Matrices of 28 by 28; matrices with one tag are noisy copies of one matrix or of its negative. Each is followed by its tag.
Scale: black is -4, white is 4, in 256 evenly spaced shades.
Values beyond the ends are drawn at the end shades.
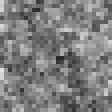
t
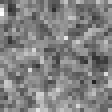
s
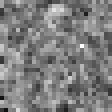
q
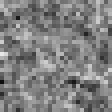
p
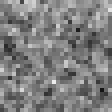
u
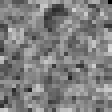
q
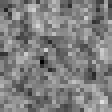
p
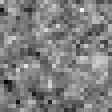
s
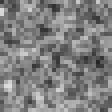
s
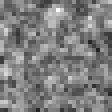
q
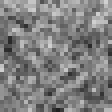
u
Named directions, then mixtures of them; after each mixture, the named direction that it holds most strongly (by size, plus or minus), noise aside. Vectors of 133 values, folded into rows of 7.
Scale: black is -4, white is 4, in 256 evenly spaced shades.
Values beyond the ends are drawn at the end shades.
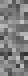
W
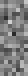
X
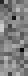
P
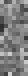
W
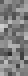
W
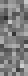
X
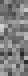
W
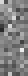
P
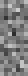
X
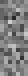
X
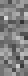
W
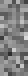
W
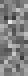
X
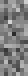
X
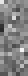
P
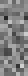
X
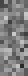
X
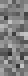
W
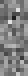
X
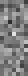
X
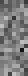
P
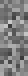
X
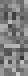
X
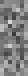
X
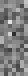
X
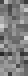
W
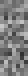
W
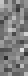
P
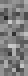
X
